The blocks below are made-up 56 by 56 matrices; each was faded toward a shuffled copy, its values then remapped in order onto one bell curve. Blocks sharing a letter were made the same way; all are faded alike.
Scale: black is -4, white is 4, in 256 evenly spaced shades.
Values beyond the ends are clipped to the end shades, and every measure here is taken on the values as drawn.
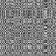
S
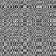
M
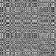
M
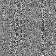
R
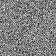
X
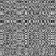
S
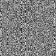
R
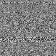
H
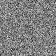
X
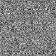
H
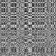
M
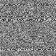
H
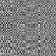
S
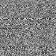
H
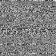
H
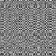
M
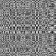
S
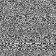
H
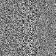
R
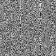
R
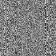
R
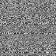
H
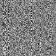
R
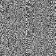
R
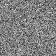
X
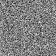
X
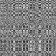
M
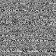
H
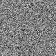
X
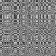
M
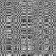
M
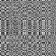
M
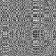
S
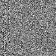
R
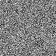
X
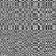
M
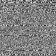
H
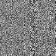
R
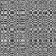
M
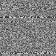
H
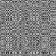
S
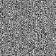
R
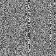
R
